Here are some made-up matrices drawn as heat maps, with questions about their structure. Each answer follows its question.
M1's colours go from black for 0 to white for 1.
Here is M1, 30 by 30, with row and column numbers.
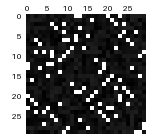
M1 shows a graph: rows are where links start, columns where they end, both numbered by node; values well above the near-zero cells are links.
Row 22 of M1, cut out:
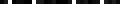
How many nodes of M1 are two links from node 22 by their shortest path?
6
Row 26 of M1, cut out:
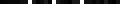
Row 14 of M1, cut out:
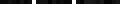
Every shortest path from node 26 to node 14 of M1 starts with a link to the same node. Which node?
node 13
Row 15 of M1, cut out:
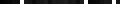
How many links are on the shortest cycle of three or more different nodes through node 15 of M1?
4
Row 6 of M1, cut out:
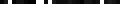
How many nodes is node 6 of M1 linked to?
5
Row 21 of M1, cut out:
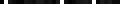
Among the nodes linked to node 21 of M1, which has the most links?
node 23
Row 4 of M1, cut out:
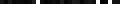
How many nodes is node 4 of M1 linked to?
3
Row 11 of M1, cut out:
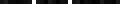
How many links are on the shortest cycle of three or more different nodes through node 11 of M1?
6
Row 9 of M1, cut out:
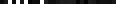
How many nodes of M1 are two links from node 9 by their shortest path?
6
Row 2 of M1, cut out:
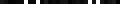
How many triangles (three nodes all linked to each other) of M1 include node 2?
1
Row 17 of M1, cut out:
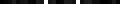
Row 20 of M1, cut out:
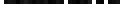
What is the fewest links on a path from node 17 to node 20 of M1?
4
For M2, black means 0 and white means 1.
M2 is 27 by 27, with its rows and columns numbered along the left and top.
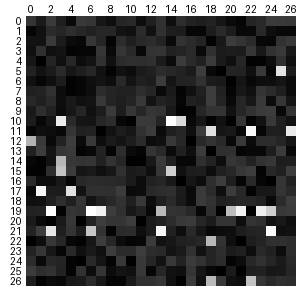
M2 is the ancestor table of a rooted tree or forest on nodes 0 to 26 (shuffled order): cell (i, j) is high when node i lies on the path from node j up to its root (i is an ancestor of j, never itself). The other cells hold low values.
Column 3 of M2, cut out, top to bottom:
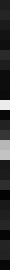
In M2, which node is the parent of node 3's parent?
15
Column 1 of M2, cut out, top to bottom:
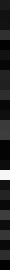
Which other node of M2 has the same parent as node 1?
4
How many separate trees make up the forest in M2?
9
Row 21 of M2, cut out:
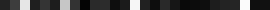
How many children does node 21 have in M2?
4
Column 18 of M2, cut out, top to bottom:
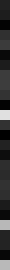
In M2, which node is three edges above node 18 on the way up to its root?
11
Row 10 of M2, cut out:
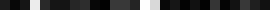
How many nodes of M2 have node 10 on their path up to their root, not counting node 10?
3
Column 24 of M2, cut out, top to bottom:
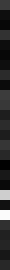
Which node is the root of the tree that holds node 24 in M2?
19
